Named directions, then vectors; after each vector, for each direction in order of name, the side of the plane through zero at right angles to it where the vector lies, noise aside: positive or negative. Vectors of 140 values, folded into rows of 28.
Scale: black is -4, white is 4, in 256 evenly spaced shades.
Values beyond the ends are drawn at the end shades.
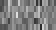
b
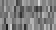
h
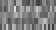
positive, negative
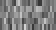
positive, negative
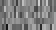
positive, positive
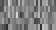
positive, positive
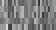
negative, negative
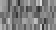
negative, positive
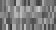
positive, negative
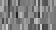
negative, negative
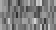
negative, positive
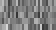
negative, negative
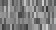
positive, positive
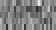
negative, positive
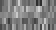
positive, negative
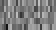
positive, positive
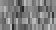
negative, positive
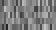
positive, positive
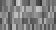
positive, negative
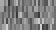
negative, negative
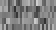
negative, positive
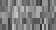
positive, negative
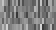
negative, negative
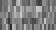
positive, negative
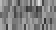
negative, positive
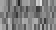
negative, positive
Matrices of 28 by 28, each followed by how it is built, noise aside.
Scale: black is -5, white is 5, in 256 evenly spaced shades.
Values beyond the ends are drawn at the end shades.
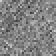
Hankel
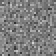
repeating rows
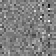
uneven columns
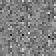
uneven columns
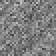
Hankel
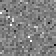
sparse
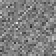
Hankel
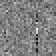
uneven columns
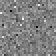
sparse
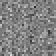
repeating rows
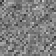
Hankel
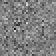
uneven columns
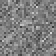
Hankel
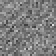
Hankel
